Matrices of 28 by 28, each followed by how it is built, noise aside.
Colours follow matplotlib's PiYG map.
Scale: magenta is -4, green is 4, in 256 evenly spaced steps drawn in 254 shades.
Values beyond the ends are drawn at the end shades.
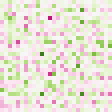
low rank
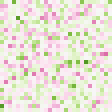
blocks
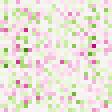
low rank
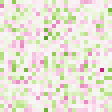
blocks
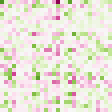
low rank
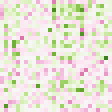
blocks
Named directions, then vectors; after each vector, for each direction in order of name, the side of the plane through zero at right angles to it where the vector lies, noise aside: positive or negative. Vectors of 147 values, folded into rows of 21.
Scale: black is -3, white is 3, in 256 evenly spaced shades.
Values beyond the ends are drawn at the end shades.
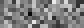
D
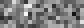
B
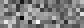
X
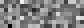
negative, negative, negative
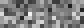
negative, negative, positive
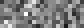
positive, positive, positive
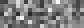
positive, positive, negative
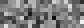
positive, positive, negative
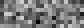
positive, positive, negative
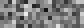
positive, negative, positive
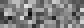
positive, positive, negative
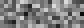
negative, positive, negative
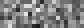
positive, positive, positive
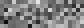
positive, negative, negative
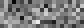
negative, positive, positive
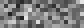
positive, negative, positive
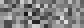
negative, negative, negative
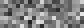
negative, negative, positive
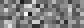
positive, positive, positive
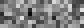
positive, positive, negative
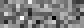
positive, positive, negative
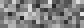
positive, negative, positive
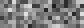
positive, negative, positive
